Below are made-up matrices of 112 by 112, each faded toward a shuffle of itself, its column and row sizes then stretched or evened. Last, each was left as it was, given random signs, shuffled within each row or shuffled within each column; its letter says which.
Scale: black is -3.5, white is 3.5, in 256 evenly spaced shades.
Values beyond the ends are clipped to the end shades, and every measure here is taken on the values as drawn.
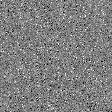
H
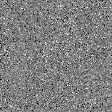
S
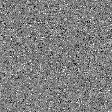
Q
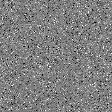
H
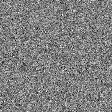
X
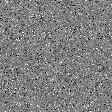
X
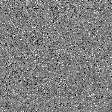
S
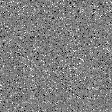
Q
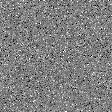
X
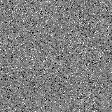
H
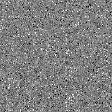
Q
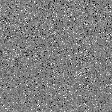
Q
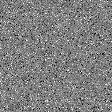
X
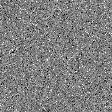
H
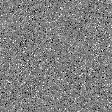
H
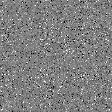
S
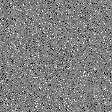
H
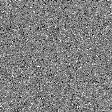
X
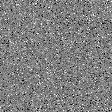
X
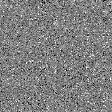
Q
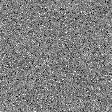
X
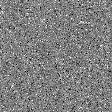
H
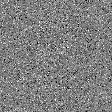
H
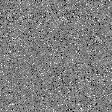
S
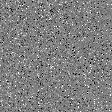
H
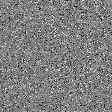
S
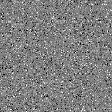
Q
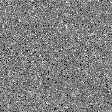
Q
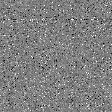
S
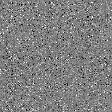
Q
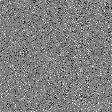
H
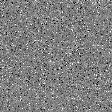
S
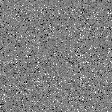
Q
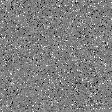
S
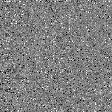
Q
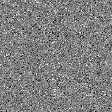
Q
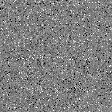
Q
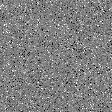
H
